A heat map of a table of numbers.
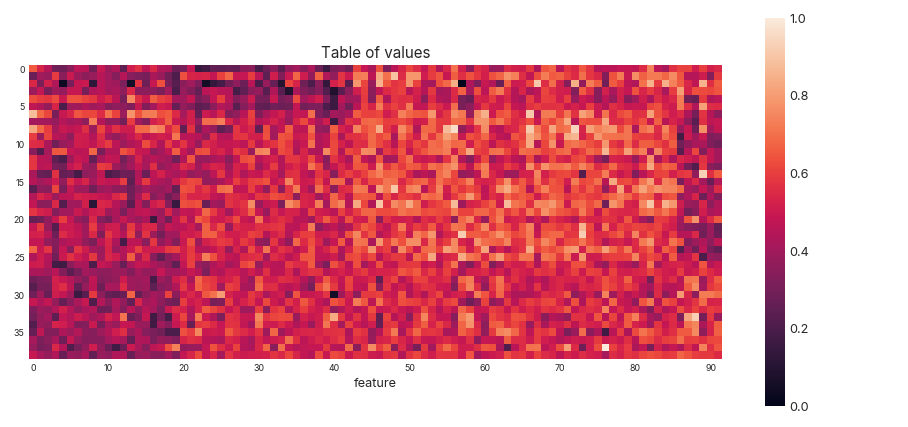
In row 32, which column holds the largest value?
76
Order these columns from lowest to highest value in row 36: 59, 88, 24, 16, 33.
16, 59, 24, 33, 88
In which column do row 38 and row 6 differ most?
13
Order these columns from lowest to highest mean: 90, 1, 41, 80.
1, 90, 41, 80
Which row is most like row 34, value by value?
28
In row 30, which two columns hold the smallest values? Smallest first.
40, 6
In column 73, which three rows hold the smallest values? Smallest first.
14, 37, 2
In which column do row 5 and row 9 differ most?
86
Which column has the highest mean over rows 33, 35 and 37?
88
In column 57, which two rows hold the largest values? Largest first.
22, 25
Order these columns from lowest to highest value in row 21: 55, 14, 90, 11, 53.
90, 14, 11, 55, 53
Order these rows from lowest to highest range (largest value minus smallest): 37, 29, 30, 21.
29, 21, 30, 37
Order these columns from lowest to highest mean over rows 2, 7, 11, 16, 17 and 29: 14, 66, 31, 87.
14, 87, 31, 66
